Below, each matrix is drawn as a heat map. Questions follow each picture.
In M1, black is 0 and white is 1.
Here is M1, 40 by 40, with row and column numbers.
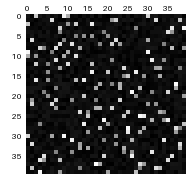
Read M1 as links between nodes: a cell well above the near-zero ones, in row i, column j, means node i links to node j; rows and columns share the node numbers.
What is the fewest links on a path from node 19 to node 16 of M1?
6
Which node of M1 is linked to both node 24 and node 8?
node 13
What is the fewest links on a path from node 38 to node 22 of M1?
2
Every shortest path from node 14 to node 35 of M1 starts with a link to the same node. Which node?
node 27
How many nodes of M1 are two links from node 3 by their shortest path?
6
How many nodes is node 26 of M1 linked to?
4
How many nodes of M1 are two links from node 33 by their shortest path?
7
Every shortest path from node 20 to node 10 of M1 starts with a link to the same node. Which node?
node 5
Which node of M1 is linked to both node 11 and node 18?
node 7
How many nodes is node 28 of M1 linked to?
5
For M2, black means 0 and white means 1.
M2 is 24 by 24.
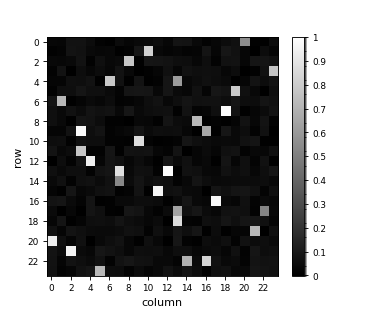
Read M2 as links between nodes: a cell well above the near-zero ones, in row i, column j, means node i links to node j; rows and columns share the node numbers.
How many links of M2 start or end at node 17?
3
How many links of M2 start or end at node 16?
3
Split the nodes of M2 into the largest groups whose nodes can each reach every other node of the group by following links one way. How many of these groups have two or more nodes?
3
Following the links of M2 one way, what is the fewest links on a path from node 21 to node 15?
3
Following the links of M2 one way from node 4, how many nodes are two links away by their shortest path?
3
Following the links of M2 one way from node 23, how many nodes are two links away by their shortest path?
1
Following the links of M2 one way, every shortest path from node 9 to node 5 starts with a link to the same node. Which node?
node 3
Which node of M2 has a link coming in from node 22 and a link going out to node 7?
node 14
